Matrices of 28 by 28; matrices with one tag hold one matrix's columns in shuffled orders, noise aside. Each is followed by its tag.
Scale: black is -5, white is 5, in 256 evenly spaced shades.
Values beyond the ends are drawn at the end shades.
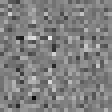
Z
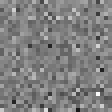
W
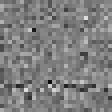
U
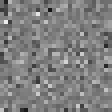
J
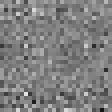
W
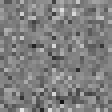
W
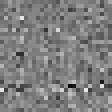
U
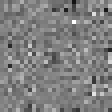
J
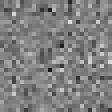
J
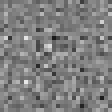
Z
